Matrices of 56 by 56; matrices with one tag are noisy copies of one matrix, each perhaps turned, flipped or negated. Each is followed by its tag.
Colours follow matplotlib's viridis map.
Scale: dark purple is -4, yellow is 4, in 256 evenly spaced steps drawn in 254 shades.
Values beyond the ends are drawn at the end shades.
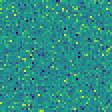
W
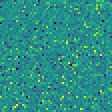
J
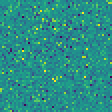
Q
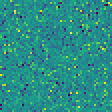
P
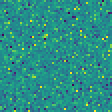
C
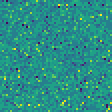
P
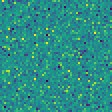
W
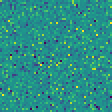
J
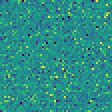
J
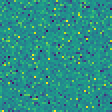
W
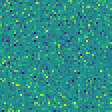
W
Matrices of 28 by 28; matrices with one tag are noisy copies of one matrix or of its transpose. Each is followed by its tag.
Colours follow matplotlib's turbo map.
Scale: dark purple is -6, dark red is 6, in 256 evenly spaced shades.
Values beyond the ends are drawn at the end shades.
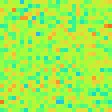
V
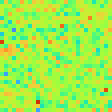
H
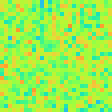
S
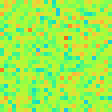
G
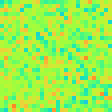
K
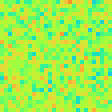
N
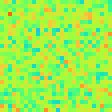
N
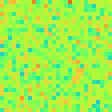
G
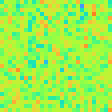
H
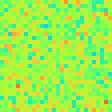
N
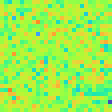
V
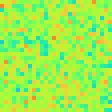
S
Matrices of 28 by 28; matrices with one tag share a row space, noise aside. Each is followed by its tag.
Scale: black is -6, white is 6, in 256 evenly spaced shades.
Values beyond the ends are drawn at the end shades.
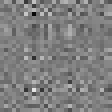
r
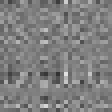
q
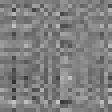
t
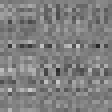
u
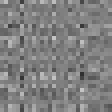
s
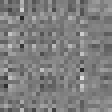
s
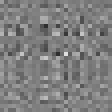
q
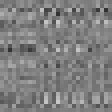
u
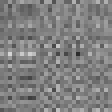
u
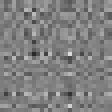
r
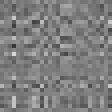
t
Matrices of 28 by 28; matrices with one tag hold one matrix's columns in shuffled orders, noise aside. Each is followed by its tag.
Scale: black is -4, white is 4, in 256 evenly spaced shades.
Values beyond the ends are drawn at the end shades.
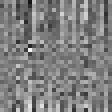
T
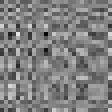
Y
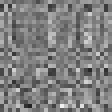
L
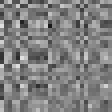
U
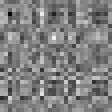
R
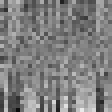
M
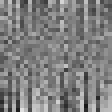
M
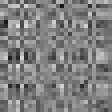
U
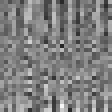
T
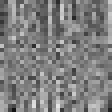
T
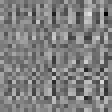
R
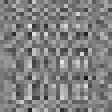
Y
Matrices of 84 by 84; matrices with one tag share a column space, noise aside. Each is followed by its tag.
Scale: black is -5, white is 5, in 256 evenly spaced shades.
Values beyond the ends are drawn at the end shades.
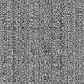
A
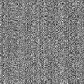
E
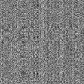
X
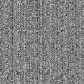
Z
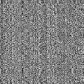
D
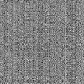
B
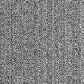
B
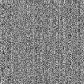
D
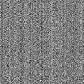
A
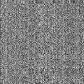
D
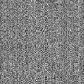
Z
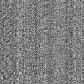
Z
